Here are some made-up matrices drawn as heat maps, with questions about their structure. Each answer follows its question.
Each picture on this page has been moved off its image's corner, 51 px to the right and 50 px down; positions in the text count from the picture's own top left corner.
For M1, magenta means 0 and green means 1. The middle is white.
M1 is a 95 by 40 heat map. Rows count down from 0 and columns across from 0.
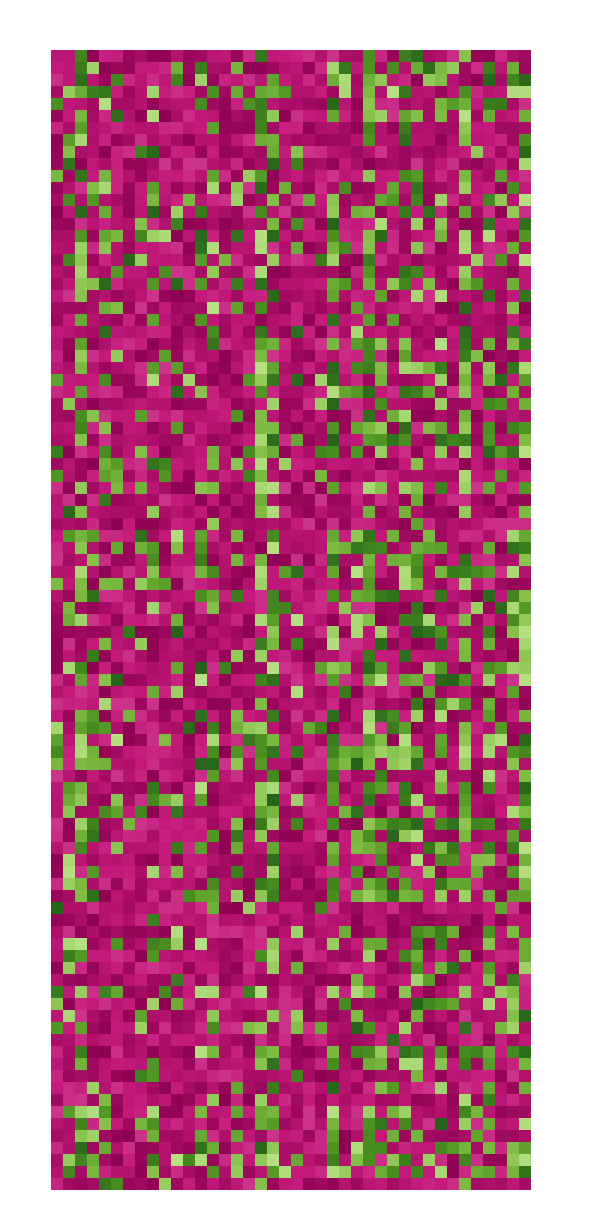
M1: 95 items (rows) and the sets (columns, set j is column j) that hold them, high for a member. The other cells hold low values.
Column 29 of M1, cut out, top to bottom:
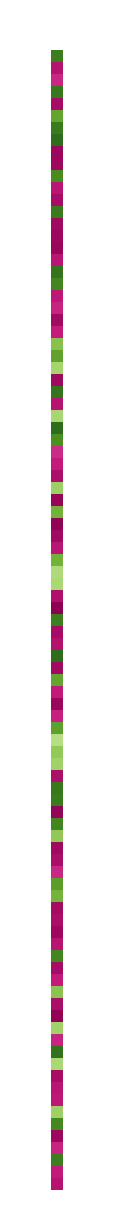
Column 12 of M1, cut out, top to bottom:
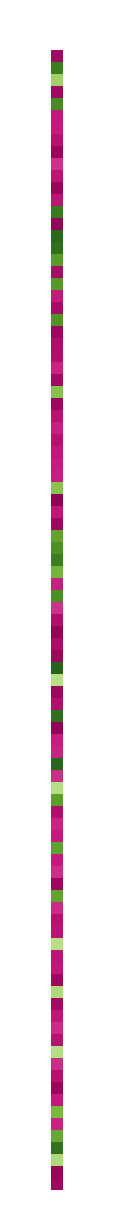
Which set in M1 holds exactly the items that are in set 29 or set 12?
26
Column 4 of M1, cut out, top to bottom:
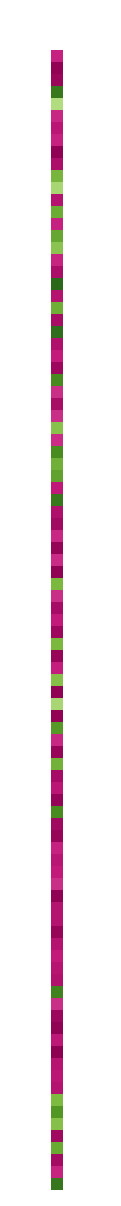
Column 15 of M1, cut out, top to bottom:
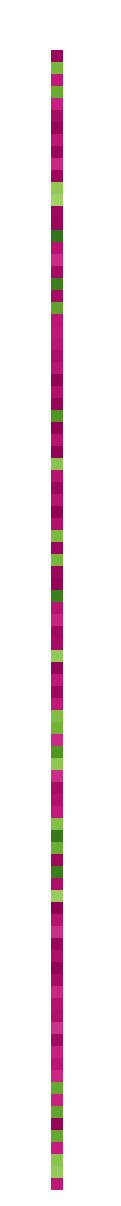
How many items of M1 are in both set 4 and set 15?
9
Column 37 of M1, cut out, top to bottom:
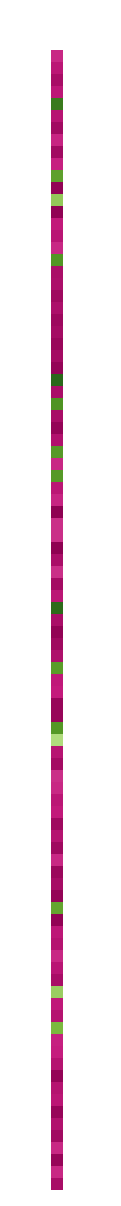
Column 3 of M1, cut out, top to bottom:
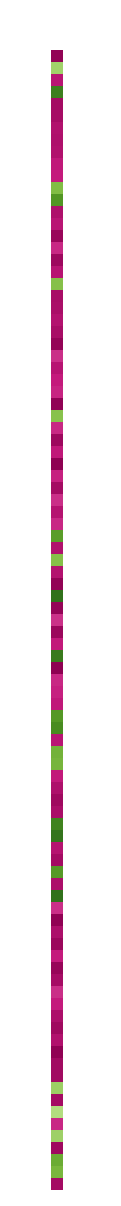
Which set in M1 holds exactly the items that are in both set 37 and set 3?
21
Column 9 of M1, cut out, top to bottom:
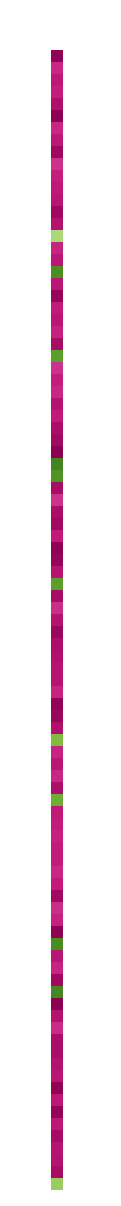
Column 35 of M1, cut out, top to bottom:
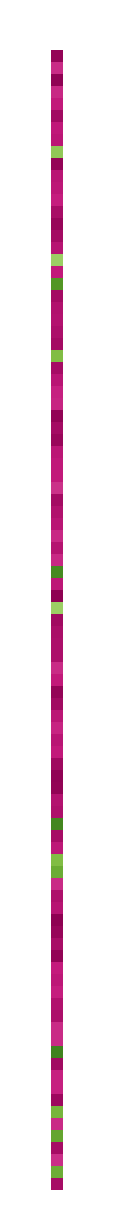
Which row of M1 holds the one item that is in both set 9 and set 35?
25
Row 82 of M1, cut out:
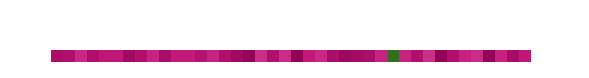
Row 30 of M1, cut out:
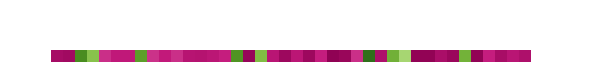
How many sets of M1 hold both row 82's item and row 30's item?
1
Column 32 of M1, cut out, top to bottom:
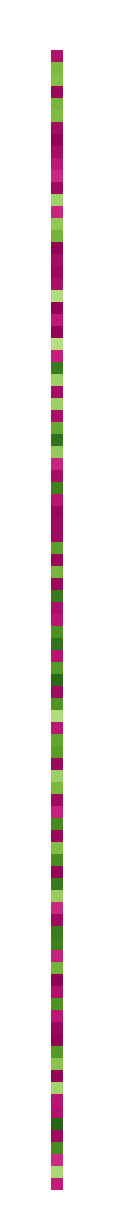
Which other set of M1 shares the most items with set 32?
36
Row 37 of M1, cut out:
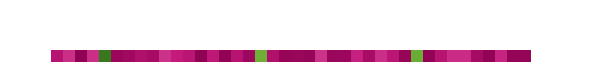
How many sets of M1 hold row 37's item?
3
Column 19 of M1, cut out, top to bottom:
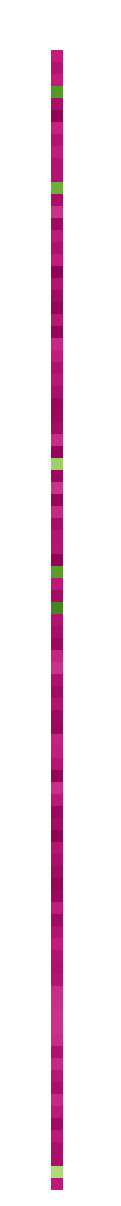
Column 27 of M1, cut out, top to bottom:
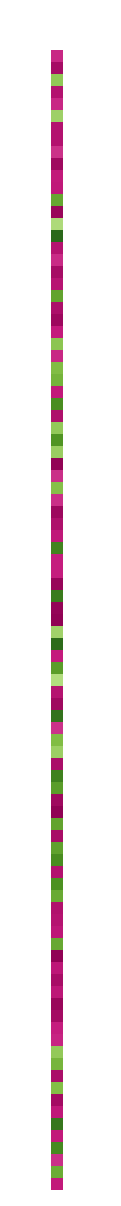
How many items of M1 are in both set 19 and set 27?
1
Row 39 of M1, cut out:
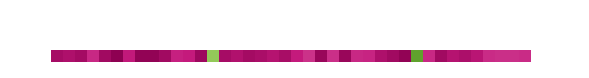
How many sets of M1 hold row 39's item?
2
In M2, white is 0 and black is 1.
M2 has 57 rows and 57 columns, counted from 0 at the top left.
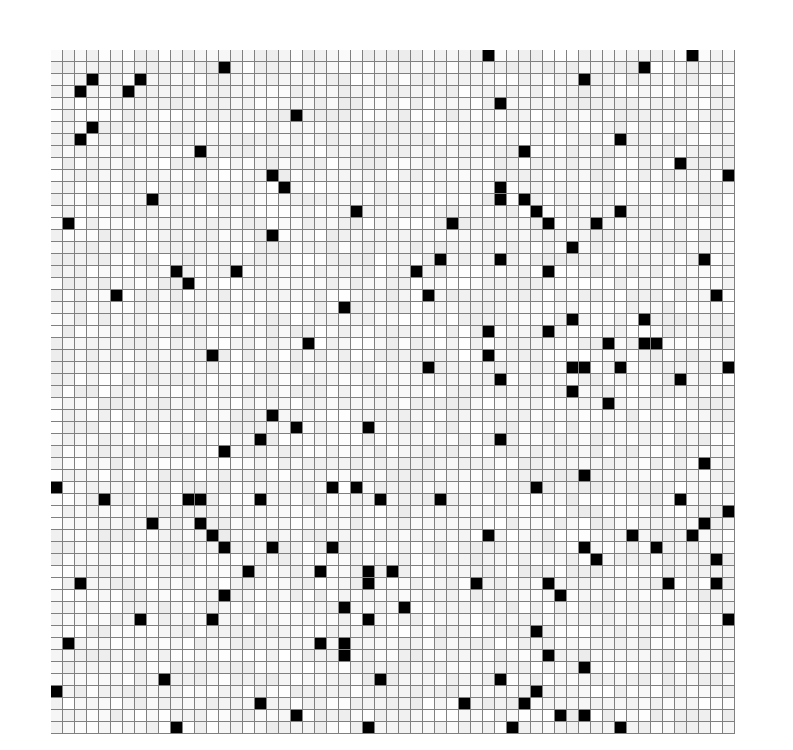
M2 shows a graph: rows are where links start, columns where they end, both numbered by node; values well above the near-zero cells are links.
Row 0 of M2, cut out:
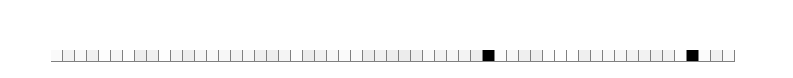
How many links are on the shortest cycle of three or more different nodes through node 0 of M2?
4
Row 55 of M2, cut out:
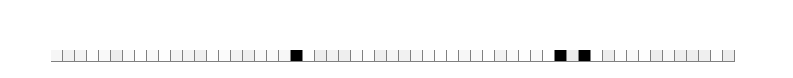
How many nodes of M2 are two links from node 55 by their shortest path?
8
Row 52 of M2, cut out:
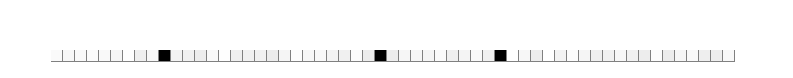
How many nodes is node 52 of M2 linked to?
3
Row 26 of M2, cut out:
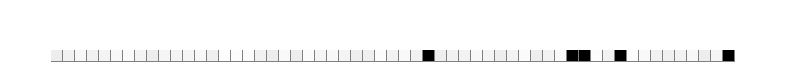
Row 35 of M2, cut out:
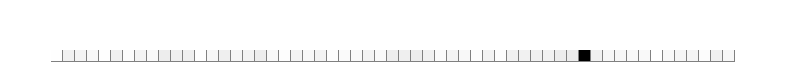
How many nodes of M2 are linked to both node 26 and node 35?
1
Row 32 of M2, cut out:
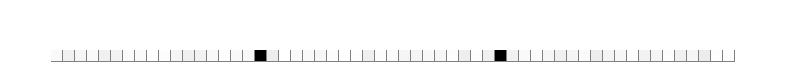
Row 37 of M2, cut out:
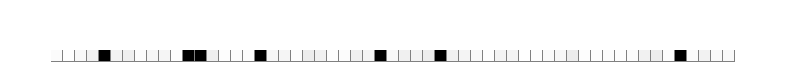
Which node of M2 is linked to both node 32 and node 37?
node 17
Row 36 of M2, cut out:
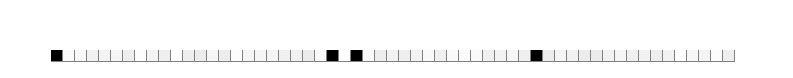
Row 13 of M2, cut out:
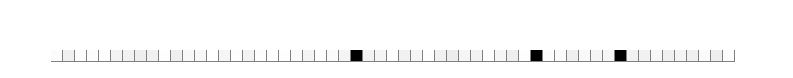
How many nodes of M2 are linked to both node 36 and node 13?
2
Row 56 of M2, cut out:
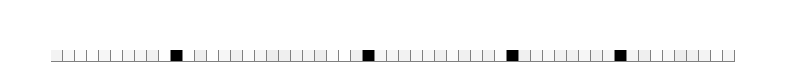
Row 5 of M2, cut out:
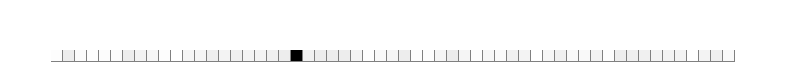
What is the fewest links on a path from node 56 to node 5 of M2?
4
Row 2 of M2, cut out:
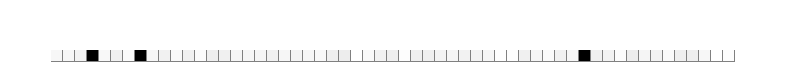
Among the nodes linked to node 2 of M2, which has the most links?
node 44
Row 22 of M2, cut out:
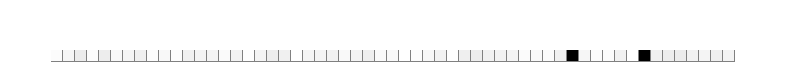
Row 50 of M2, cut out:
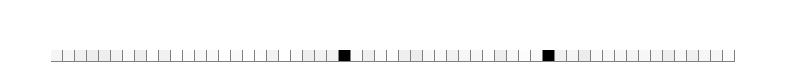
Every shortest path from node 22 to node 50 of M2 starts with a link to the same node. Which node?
node 49
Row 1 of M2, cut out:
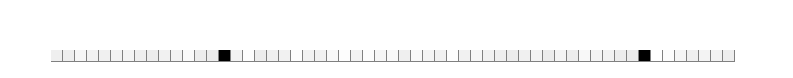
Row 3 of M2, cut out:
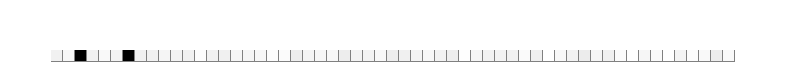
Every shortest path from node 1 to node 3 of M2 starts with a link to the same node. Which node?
node 14
